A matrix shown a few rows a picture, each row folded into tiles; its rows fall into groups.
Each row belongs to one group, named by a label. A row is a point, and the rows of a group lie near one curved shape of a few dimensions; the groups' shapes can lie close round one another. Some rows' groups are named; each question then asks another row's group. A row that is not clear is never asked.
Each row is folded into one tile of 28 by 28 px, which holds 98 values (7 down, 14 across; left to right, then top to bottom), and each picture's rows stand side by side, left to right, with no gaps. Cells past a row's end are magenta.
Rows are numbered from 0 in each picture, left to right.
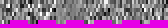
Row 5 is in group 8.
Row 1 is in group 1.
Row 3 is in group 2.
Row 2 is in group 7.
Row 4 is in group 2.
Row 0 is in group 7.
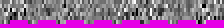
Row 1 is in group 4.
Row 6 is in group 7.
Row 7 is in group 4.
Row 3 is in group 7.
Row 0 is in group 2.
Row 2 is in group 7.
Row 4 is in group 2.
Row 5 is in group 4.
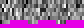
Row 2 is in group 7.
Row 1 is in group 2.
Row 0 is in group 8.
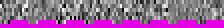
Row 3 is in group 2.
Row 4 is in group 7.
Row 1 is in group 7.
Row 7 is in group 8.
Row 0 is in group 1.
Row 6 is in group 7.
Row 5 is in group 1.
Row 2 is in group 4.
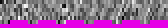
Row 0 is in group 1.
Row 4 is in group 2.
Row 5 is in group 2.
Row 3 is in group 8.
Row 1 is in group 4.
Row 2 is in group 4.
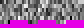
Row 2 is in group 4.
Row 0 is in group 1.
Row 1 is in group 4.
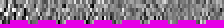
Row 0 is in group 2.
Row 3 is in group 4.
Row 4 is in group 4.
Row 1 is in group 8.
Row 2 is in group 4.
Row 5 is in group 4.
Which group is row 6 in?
7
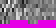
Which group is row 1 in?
7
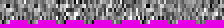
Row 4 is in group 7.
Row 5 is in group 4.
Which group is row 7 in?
2
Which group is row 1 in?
4
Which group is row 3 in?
1
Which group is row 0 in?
4
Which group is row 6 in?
4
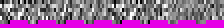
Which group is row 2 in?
2
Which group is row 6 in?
7
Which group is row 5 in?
1
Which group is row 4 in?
1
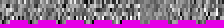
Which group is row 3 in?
1
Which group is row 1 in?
4
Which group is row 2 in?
4
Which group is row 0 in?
4
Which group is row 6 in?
8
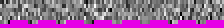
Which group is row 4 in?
7
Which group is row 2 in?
4
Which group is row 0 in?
1
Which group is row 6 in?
8
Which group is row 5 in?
7
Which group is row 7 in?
2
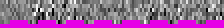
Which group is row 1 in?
2
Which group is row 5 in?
2
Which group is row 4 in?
7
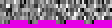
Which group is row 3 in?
1
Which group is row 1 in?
4
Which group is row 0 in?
7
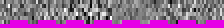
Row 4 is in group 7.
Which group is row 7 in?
7
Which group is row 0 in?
7
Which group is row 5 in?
7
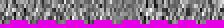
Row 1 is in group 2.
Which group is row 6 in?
4
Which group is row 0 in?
2
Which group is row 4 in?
7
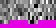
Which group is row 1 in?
4
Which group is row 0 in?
4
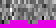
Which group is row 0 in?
4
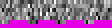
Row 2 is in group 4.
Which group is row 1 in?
1
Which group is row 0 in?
7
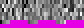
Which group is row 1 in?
8
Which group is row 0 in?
8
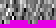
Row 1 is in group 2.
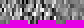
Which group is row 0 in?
8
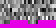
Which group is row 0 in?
7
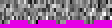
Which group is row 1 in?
1
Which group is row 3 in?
2
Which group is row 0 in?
4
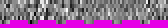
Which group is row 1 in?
4
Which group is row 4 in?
7
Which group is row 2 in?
2
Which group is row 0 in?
4
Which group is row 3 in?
7
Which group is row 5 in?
7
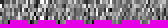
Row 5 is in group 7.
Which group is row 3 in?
1
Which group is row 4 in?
2
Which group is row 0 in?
1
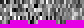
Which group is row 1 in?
4
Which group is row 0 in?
1
